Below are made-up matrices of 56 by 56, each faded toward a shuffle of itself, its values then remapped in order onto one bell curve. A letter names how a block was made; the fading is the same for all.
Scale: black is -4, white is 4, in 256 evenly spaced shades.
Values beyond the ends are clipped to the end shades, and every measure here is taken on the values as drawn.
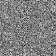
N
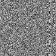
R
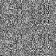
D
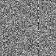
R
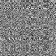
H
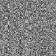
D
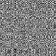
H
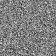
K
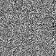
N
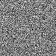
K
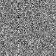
N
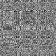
H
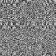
H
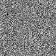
N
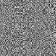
D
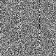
R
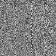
R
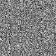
R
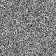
K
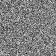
K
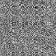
H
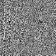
N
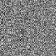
D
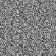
D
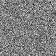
K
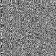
D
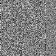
R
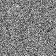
K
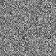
D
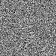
K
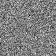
K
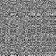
H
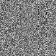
R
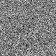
K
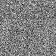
K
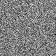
K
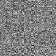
D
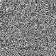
N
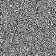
N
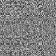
H
